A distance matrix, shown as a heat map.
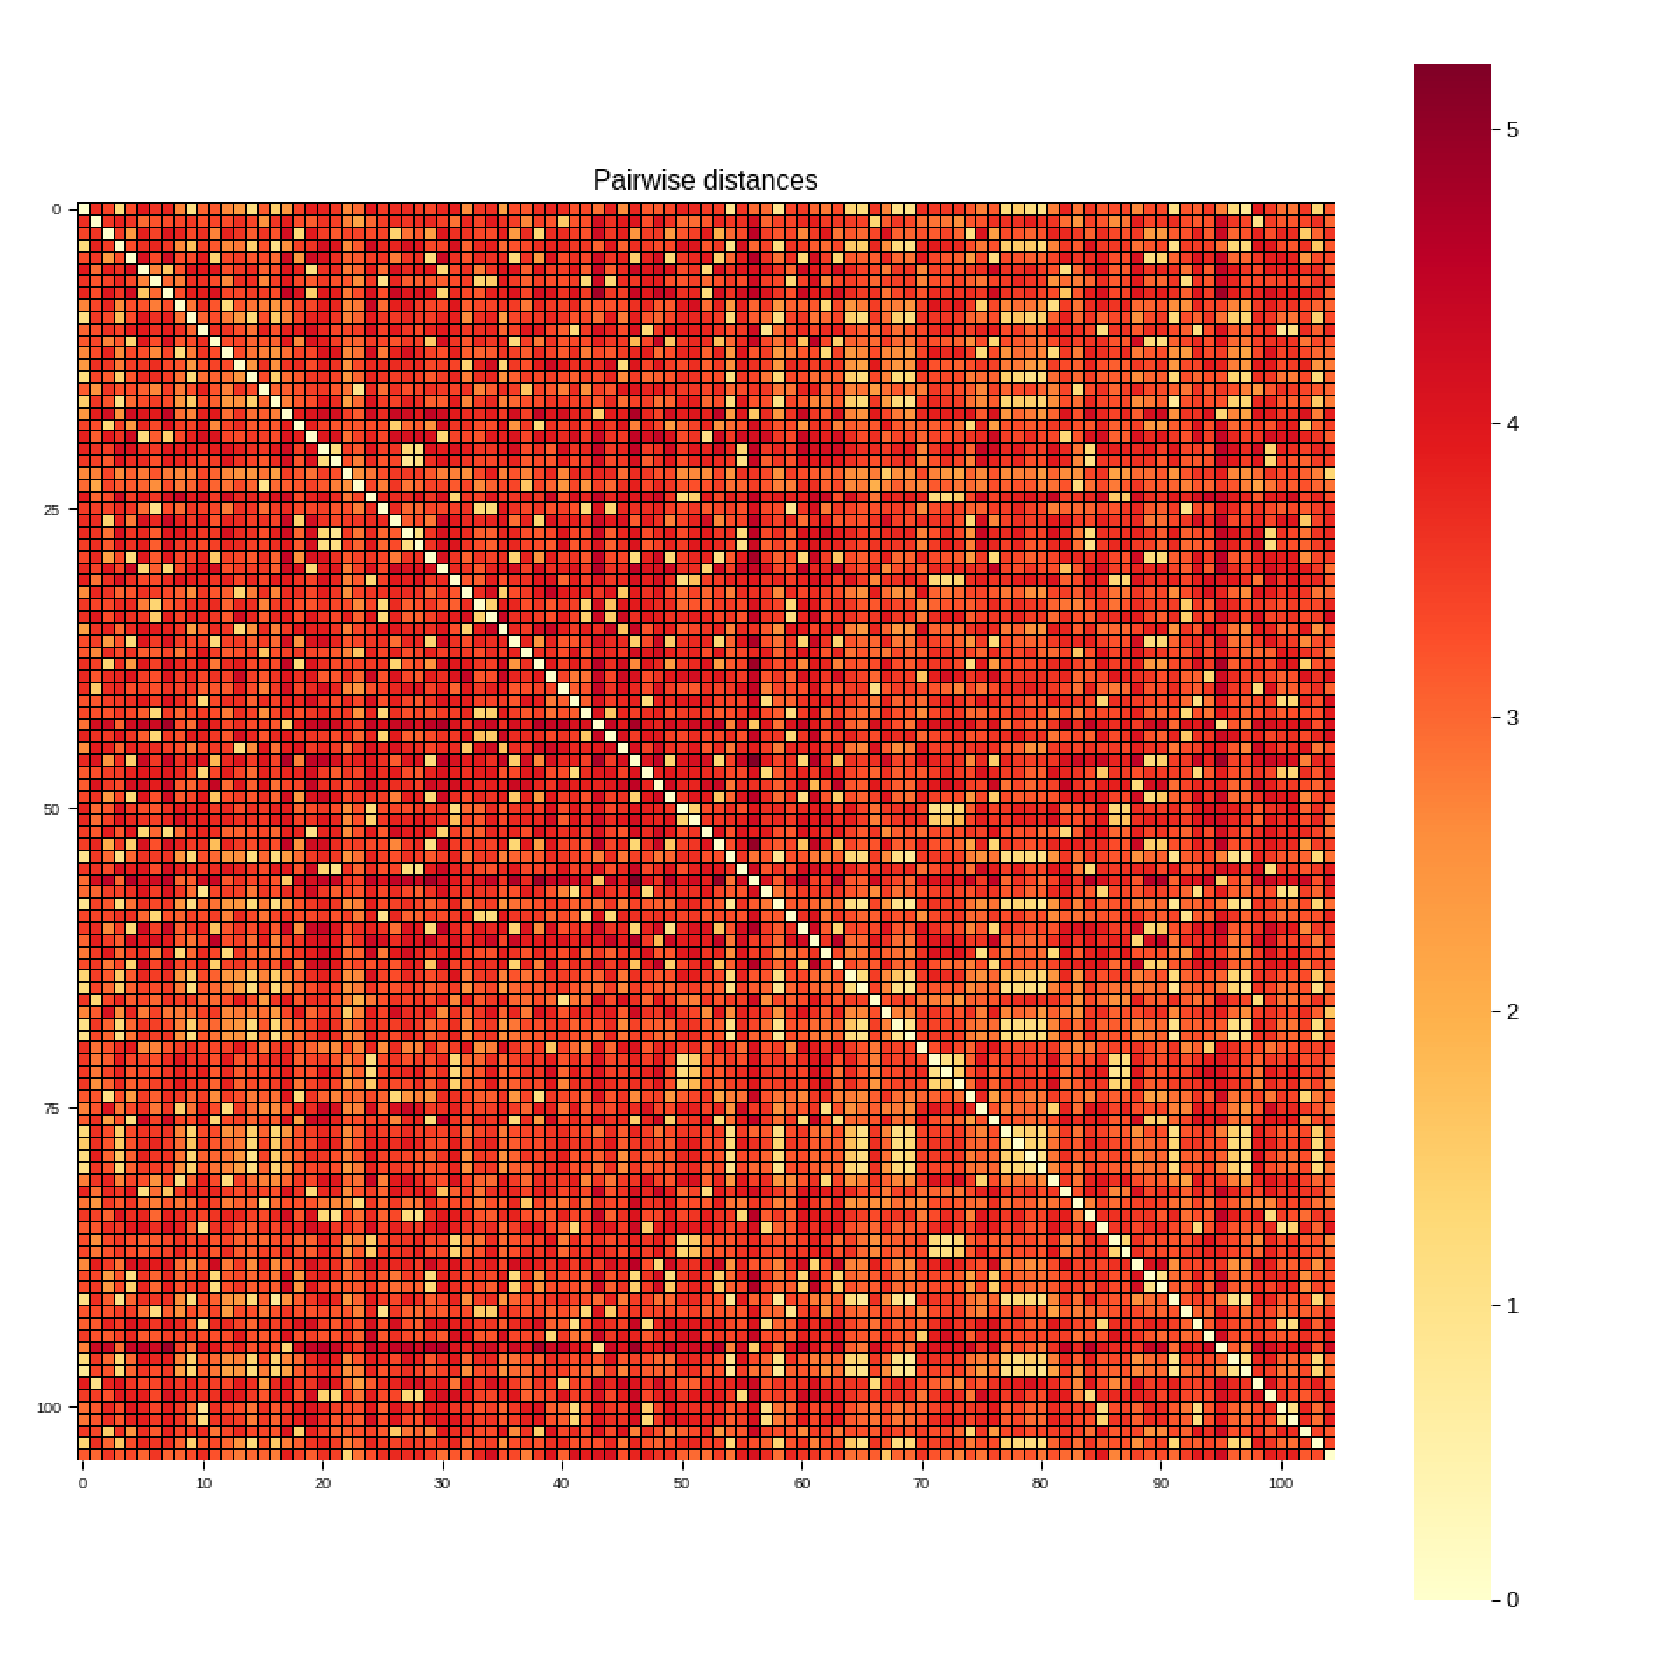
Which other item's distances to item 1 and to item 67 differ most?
98
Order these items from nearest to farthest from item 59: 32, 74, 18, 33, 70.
33, 70, 74, 18, 32
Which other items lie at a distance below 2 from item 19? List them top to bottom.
5, 7, 30, 52, 82
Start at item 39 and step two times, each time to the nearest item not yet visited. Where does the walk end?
70
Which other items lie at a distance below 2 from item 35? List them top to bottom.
13, 32, 45
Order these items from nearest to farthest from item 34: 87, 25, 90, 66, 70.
25, 70, 90, 66, 87
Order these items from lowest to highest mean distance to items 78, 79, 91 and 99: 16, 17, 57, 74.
16, 74, 17, 57
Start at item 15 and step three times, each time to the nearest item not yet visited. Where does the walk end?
37
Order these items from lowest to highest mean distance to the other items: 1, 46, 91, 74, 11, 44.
91, 74, 11, 1, 44, 46
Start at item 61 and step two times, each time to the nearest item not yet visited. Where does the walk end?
48
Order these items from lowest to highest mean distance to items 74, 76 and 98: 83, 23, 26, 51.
26, 23, 83, 51
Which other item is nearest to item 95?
43
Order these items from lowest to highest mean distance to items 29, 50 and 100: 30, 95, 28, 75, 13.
13, 28, 75, 30, 95
